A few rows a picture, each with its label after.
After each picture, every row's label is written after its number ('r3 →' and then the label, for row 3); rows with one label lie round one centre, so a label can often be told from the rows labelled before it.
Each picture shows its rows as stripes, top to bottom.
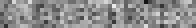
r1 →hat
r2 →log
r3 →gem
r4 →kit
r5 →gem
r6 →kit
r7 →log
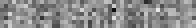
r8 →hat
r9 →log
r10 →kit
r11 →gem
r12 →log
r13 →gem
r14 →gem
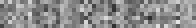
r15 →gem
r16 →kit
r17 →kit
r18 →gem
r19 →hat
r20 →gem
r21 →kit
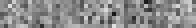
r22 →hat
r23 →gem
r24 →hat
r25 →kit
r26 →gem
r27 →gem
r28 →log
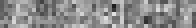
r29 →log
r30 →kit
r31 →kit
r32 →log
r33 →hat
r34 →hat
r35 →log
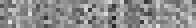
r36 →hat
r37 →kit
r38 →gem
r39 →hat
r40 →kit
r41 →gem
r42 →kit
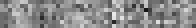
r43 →log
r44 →gem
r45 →hat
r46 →log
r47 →log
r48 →kit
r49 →log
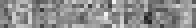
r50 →log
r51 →gem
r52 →log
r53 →hat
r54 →hat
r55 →hat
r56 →log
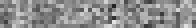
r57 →hat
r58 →kit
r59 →gem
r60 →log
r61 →kit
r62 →log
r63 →hat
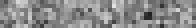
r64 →log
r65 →log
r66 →gem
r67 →hat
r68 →hat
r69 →kit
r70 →log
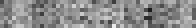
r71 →kit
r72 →log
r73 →hat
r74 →log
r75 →hat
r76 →gem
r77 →log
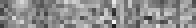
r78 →log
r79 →log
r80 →kit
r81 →kit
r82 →hat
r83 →log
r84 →kit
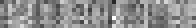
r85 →kit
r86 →gem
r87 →gem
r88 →gem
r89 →log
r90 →gem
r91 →log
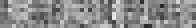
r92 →gem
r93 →log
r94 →gem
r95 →log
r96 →log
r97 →kit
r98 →hat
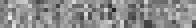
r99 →log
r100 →gem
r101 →kit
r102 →gem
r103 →gem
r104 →hat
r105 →hat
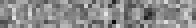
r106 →kit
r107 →gem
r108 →hat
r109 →hat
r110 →hat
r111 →kit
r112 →gem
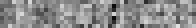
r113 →hat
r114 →kit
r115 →kit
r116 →log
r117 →kit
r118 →kit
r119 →gem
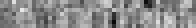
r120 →hat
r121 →hat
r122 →log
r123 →kit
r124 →kit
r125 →kit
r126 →kit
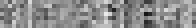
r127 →hat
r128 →gem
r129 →kit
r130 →hat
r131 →kit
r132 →hat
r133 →hat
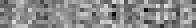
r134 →log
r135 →kit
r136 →hat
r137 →kit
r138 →kit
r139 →hat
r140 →log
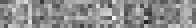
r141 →log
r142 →gem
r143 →hat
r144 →hat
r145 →log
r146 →hat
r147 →gem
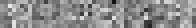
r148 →kit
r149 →gem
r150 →hat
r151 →gem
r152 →log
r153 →hat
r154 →hat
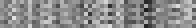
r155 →hat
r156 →gem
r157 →hat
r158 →gem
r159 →hat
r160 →gem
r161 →hat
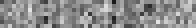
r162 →kit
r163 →hat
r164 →hat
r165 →gem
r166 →kit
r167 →kit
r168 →gem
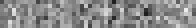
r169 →kit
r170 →gem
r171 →hat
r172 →hat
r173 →kit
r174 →gem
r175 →gem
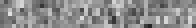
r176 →log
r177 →log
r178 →gem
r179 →gem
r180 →kit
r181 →kit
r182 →hat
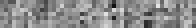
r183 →kit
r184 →kit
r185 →log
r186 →hat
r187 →kit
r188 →hat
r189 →hat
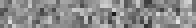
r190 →hat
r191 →hat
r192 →log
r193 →kit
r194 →gem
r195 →gem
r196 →hat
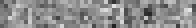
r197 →kit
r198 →log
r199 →hat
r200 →hat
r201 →gem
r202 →hat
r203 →kit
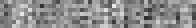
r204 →gem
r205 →log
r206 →hat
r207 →log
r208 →hat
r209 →kit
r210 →hat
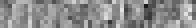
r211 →log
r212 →hat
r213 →hat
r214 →hat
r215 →hat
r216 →gem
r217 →gem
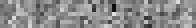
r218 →gem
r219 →kit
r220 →kit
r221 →log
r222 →hat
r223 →gem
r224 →hat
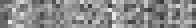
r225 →log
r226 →gem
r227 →hat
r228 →log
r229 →log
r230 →gem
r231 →log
